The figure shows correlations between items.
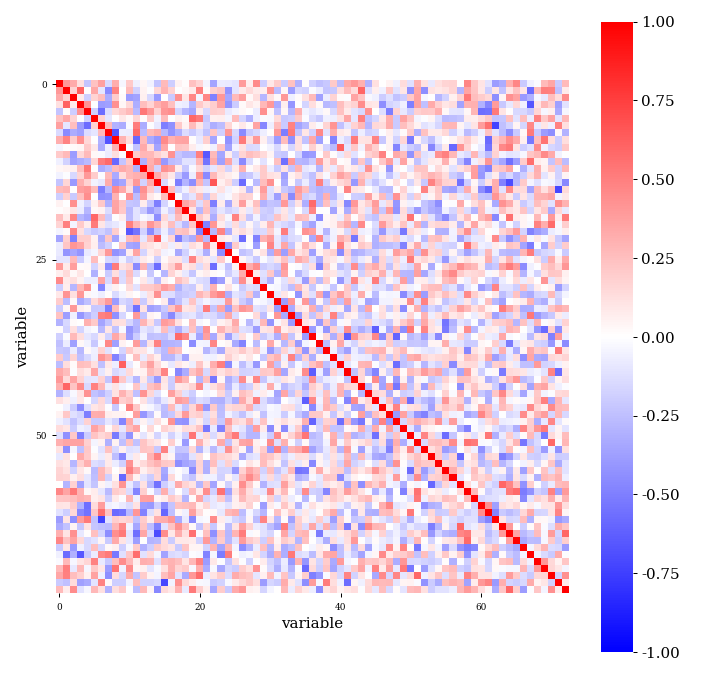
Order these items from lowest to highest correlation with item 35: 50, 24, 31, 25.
24, 25, 31, 50
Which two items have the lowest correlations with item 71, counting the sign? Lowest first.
15, 41
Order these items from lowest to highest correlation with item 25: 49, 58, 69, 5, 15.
69, 49, 15, 58, 5
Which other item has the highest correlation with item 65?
58
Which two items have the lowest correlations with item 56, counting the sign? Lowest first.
9, 40
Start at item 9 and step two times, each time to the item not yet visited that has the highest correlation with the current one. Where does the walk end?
23
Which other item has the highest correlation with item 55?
10
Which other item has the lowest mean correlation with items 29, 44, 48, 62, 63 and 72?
6
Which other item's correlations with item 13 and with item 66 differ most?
59
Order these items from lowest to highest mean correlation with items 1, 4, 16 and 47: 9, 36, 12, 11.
11, 36, 9, 12
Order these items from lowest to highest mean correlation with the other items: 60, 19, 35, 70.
35, 60, 19, 70
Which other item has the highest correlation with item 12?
4
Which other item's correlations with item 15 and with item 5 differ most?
61
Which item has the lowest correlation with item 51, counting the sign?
66
